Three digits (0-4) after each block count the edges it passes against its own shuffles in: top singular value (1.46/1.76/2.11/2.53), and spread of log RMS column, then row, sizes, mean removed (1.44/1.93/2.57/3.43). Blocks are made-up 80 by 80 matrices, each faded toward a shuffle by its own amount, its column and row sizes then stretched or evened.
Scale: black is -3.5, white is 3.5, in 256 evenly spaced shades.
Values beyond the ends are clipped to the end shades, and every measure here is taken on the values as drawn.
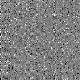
3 2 0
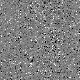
1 2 0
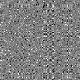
4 2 2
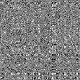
3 1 2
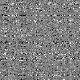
2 1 3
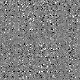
2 2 2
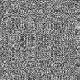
3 1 0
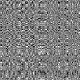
4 3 2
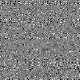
2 1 3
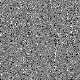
0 2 1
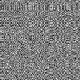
4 0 1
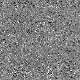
0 1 2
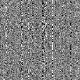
3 3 1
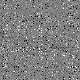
0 2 3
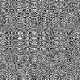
4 1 3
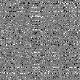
3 1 3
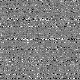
0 0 4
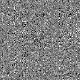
1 3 1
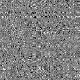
3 0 2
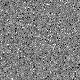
0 0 0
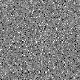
1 1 0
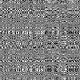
4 0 4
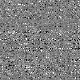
1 1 3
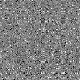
3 0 2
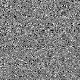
1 0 2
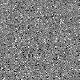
2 1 0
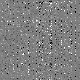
0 3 1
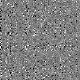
0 3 2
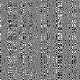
4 4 1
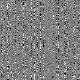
2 4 0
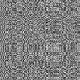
4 2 2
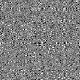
3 1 2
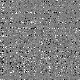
1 2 3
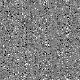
1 2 0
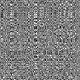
4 3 0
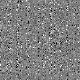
0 3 1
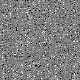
1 2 1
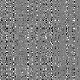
4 4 2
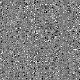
2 2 1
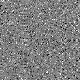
2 0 0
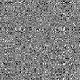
3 1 2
